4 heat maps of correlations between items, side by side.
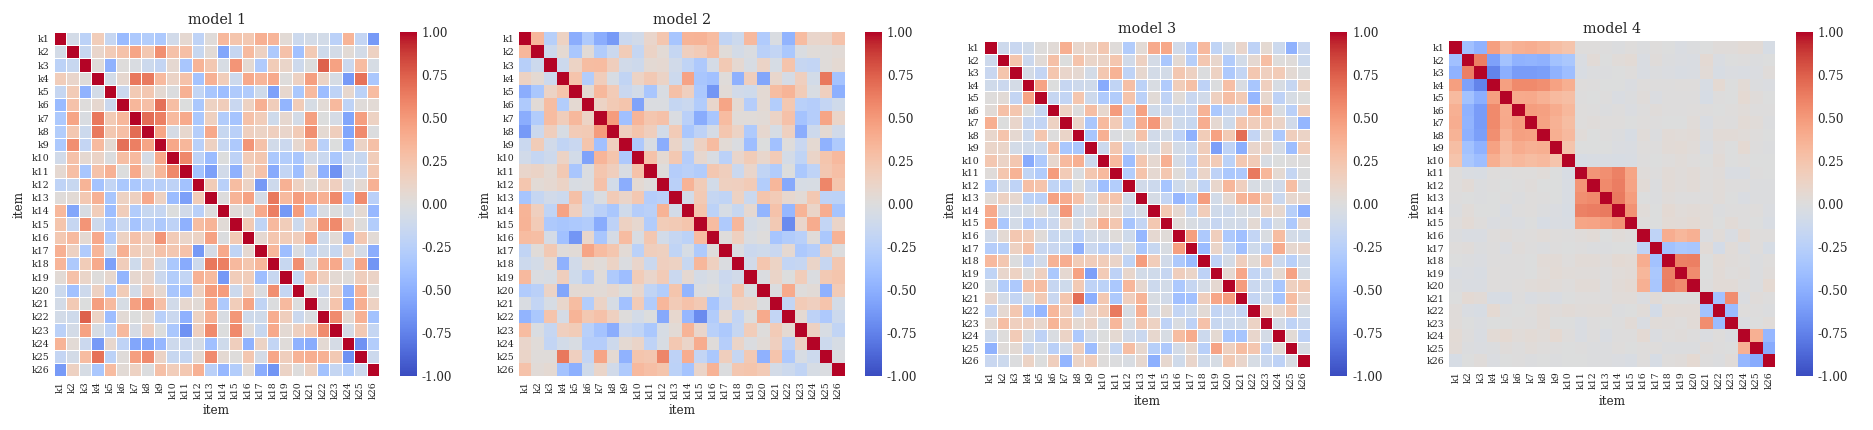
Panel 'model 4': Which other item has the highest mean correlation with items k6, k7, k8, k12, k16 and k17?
k4
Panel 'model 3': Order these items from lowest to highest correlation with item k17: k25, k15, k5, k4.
k5, k15, k25, k4
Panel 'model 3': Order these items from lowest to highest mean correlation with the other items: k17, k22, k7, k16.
k17, k16, k22, k7
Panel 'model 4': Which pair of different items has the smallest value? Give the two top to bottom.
k3, k4
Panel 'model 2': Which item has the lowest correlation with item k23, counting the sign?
k8
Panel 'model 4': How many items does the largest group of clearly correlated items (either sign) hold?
10
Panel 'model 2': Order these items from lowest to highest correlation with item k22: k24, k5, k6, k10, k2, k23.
k2, k24, k10, k23, k6, k5
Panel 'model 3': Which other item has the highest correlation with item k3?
k11
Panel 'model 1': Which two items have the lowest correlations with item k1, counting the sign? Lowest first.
k26, k6
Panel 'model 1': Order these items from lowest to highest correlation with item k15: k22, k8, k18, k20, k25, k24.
k8, k20, k25, k24, k18, k22
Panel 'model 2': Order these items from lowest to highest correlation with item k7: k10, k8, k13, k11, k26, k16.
k16, k13, k26, k11, k10, k8
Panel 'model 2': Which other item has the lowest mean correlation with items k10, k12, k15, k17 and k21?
k22
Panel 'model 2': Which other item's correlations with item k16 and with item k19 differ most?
k9
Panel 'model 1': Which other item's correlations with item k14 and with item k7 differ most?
k2
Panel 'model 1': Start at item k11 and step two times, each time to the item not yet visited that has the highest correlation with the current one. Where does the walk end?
k9
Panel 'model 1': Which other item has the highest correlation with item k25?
k4
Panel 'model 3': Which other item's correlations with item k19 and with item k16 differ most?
k21
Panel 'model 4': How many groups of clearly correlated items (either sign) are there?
5
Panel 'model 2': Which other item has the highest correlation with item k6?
k17
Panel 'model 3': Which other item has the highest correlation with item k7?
k14
